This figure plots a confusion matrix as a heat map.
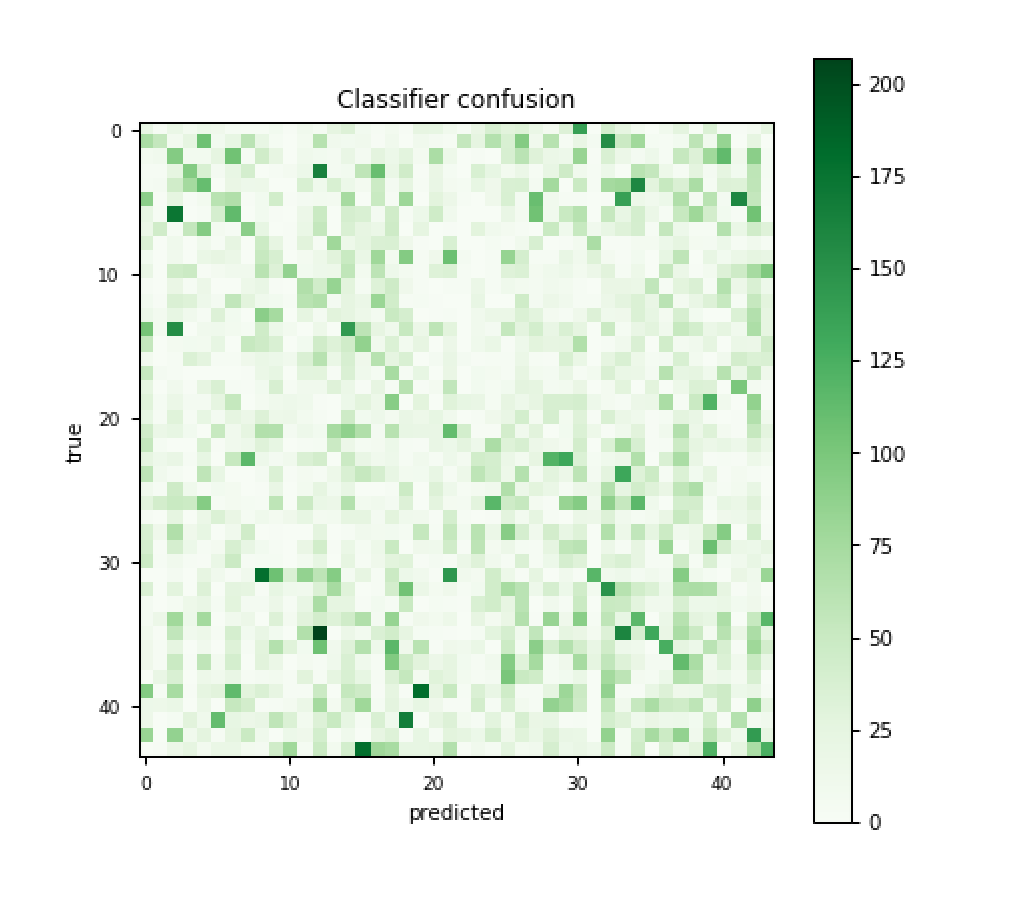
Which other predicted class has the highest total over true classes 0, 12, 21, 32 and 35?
33
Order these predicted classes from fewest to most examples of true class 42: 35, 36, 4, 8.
8, 4, 36, 35
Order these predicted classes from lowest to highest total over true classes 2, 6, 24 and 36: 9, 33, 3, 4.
3, 4, 9, 33
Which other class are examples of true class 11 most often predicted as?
13
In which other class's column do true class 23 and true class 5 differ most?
41
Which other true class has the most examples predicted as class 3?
4
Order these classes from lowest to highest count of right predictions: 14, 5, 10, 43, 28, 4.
28, 5, 10, 4, 43, 14
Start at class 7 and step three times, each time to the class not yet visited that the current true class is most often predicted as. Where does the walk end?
43
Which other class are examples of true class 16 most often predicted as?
12
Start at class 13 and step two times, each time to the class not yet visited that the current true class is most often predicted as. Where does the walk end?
31
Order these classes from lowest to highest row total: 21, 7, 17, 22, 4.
17, 22, 7, 21, 4
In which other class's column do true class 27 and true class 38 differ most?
25
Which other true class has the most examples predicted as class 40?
2
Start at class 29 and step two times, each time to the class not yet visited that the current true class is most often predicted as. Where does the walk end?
19
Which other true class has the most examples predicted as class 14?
21
